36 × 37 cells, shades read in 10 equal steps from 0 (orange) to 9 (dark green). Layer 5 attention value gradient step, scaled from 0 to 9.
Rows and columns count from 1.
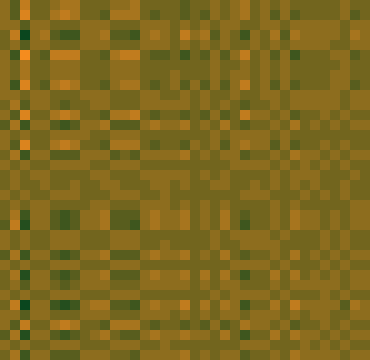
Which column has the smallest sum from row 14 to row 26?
2
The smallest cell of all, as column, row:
3, 6
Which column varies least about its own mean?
20
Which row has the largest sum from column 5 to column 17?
31
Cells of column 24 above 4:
18
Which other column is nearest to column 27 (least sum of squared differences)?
1
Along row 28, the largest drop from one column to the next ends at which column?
4
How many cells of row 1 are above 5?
2
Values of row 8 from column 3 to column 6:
3 5 5 4
